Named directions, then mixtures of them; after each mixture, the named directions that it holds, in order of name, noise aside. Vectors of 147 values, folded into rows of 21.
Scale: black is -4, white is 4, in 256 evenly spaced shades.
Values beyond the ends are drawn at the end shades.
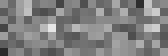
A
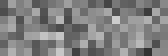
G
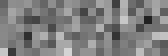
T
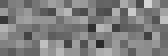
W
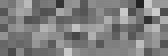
A, T.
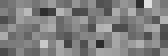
A, W.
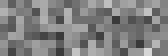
G.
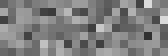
W.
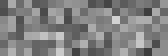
G.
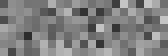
T, W.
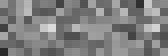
A.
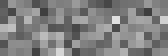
G, W.
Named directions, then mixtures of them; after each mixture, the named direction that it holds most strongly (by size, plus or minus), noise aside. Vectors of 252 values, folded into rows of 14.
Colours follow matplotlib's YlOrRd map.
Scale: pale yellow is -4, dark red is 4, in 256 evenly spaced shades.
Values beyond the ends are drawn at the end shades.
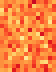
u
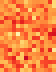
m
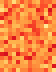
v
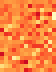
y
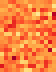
y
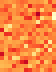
y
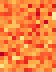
y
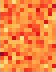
v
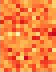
m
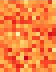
m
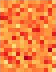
v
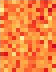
v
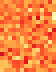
y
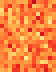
u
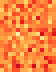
m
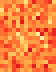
u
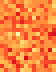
m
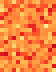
v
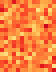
v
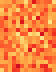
u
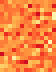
y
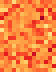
v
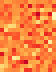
y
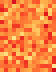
v
